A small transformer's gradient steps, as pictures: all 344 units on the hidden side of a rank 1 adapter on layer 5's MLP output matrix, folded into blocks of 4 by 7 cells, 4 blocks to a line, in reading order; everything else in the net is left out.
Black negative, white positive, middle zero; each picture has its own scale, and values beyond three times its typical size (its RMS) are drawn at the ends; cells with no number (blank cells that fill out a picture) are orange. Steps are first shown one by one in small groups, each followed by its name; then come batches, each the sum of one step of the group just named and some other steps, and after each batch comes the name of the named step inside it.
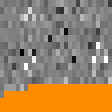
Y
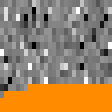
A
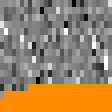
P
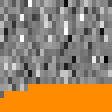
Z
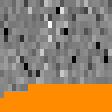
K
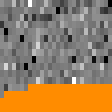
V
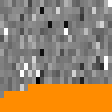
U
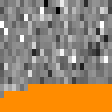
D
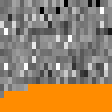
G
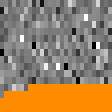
V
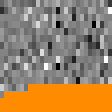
Y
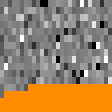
Y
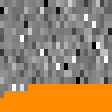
D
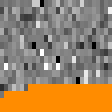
A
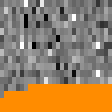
A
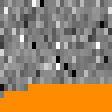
A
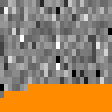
G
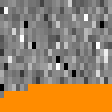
P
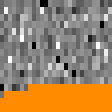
Y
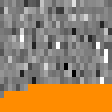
Y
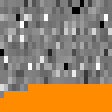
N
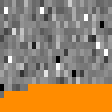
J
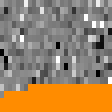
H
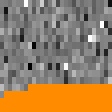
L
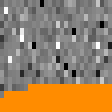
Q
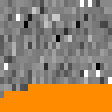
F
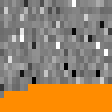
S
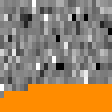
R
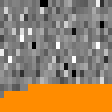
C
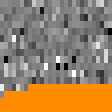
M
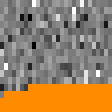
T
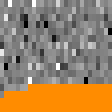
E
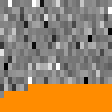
E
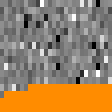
F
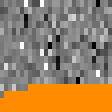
L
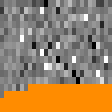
C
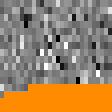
R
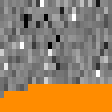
T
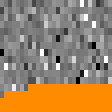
F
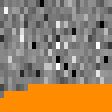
Q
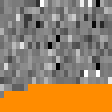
F
